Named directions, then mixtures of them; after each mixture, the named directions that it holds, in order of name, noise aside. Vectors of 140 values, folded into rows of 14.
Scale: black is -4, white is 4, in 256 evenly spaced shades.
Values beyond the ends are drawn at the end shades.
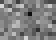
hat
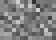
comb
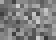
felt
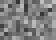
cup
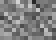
comb.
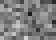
cup, hat.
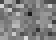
hat.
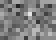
felt, hat.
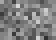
felt.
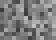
cup, felt.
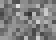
felt, hat.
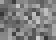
felt.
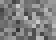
cup, felt.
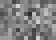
felt, hat.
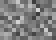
comb.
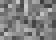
cup.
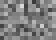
comb, cup.
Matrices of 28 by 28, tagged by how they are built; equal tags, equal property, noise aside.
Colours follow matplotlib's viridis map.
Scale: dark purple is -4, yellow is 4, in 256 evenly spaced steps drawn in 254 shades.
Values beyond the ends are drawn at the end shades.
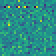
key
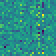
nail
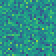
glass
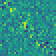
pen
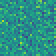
glass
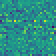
key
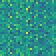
glass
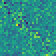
pen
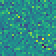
pen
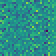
glass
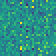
nail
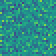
glass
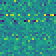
key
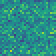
glass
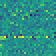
key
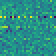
key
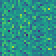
glass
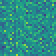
glass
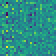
nail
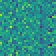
glass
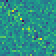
pen
